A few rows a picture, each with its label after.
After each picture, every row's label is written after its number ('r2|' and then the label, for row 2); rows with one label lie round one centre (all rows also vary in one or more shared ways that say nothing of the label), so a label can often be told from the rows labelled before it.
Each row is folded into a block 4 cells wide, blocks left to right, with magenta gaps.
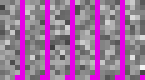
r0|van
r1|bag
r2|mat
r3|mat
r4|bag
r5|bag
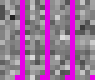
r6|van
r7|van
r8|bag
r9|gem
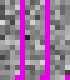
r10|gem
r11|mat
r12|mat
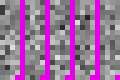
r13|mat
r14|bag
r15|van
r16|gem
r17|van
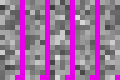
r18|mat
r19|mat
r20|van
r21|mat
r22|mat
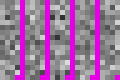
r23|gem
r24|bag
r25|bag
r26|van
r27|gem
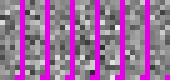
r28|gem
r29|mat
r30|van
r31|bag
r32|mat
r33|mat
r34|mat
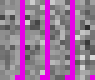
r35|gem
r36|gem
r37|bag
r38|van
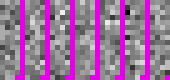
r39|mat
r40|bag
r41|bag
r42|gem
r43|van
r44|mat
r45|bag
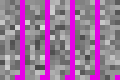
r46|van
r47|van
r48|gem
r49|mat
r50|bag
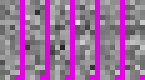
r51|van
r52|mat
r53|gem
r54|gem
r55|gem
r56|gem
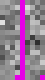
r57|gem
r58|bag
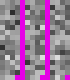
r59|mat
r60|van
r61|van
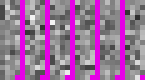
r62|van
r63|bag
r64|van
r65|mat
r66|gem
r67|mat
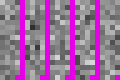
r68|bag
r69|gem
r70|van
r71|bag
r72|van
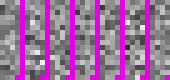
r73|mat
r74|bag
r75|van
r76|mat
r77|mat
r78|mat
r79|van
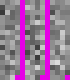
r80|mat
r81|gem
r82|mat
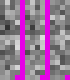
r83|gem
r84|gem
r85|mat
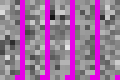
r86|bag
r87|gem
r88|gem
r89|van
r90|bag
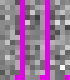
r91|bag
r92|gem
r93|gem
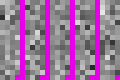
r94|bag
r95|van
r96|van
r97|van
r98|bag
